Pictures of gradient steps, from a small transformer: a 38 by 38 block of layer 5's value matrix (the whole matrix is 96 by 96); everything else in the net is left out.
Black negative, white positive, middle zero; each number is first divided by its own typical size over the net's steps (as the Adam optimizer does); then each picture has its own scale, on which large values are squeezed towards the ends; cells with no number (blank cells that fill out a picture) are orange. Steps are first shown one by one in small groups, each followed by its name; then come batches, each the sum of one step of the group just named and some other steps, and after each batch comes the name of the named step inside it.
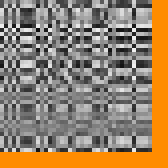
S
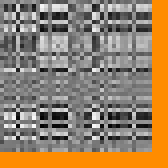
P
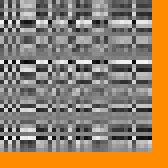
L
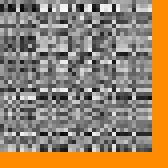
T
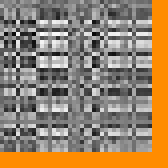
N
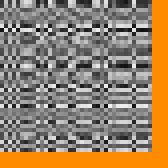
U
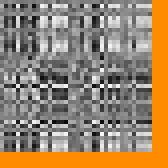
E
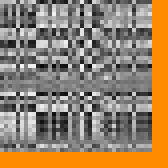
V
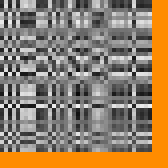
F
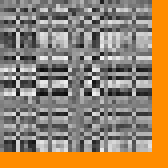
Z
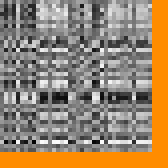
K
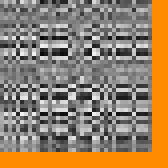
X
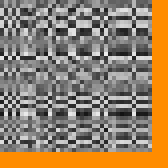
F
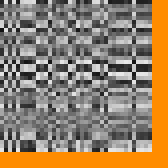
L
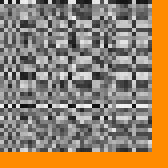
L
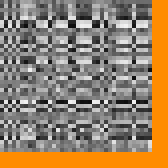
L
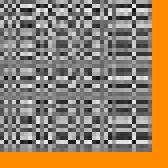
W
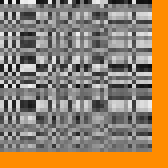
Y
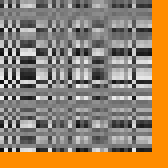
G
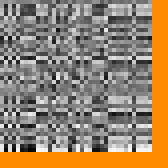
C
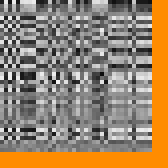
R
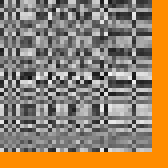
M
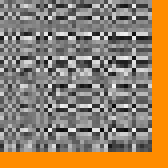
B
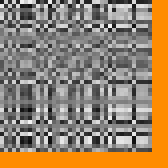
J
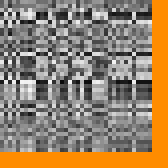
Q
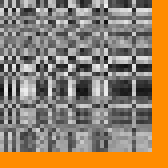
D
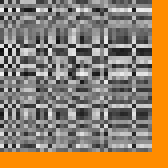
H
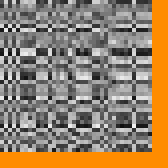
G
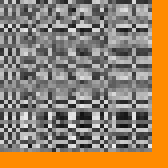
H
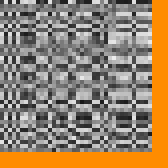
Y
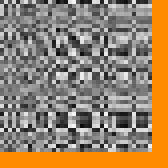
C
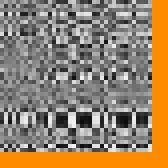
C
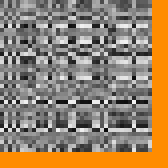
G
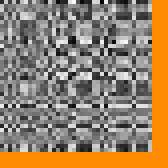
M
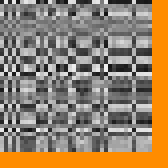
D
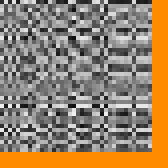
Y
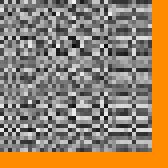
W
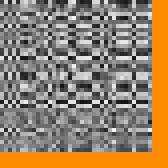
B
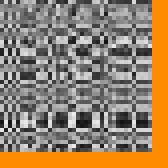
G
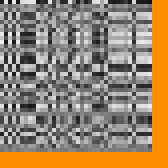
Y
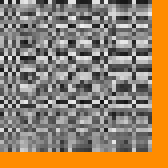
Y
